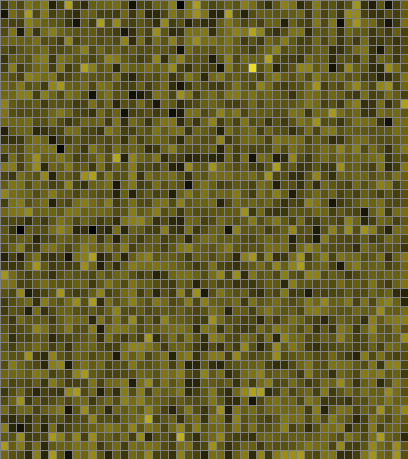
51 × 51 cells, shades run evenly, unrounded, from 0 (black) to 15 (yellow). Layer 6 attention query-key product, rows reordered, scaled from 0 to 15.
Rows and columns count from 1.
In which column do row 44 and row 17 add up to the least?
8
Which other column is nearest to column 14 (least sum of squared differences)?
34
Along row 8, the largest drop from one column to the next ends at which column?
33
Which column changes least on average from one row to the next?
47
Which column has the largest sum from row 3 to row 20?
40
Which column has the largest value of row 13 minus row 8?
42
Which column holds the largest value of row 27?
41
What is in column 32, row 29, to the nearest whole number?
10
